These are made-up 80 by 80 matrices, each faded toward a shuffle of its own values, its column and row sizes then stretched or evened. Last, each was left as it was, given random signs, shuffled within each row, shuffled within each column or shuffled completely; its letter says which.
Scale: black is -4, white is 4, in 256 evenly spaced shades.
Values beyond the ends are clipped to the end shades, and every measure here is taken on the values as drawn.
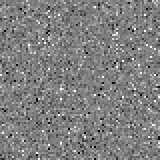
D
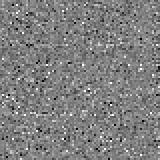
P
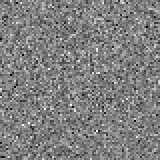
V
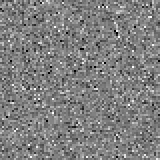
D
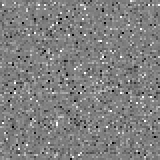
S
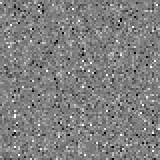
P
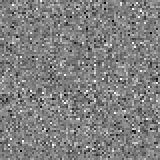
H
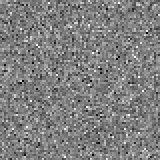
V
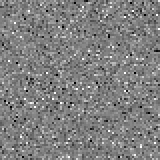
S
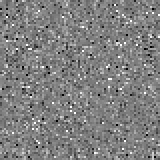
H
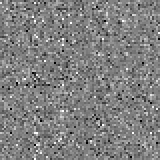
H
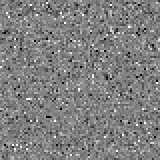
S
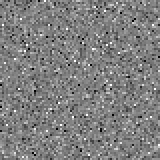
V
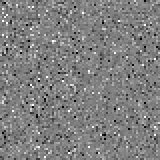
D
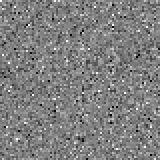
D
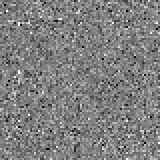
H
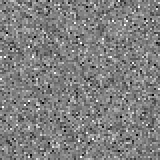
V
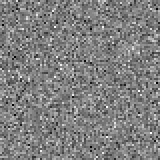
D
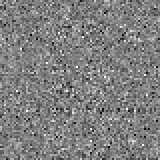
P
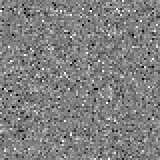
S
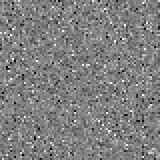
D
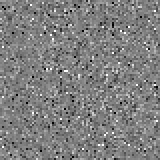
D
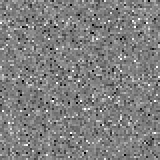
S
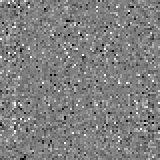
P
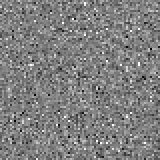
P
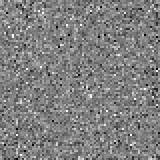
H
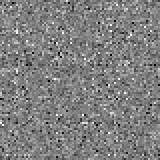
P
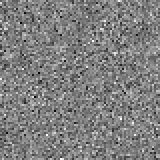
D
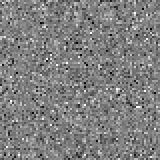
P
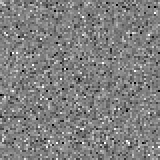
S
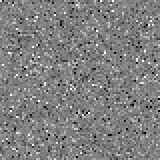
V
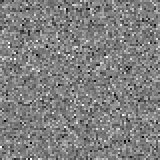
S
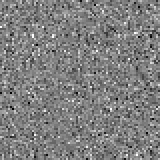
P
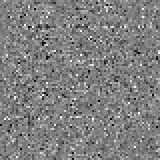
P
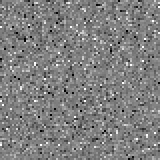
V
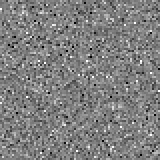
V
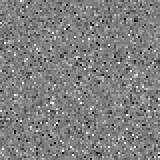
V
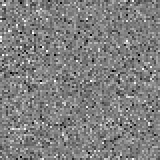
H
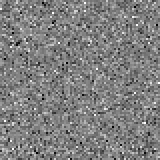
S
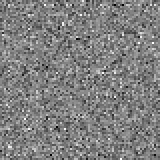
H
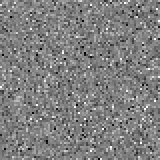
V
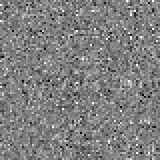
P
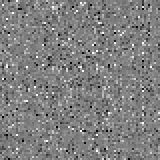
P
